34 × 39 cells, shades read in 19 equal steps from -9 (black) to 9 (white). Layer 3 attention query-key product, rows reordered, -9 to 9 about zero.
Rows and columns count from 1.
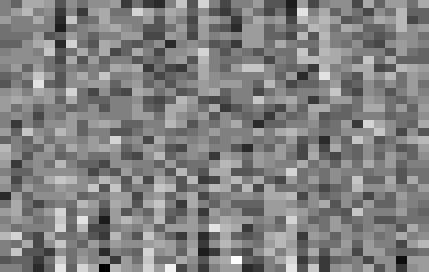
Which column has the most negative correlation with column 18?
19
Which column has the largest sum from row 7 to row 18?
34
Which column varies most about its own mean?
6
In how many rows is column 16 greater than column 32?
15
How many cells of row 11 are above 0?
17
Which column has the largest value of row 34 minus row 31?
8
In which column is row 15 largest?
16
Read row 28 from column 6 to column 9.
5 -1 7 -1
